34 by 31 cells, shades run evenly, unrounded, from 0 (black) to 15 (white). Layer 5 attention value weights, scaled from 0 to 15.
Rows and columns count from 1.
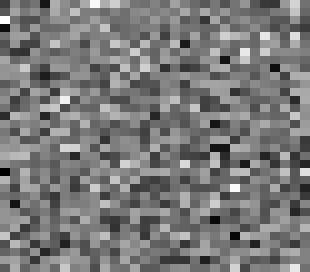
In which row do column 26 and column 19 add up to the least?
31
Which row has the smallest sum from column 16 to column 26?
33
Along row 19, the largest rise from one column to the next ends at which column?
24
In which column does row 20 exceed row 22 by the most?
1
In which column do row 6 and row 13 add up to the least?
19
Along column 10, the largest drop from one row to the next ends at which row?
2
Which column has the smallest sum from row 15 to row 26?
23
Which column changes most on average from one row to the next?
22
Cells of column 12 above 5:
26
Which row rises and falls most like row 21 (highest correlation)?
25
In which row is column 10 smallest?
9
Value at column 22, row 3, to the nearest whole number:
10
